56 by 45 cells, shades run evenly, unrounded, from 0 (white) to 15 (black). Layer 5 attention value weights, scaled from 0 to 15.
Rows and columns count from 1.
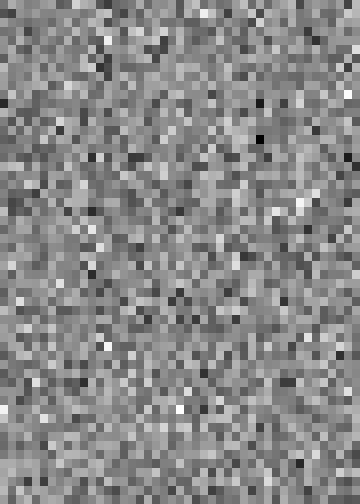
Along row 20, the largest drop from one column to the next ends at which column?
16
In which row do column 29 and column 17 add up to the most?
18
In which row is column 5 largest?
22
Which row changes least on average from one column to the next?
37
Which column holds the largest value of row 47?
10
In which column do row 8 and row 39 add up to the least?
43
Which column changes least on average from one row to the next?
15
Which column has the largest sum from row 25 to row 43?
36
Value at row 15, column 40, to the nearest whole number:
12
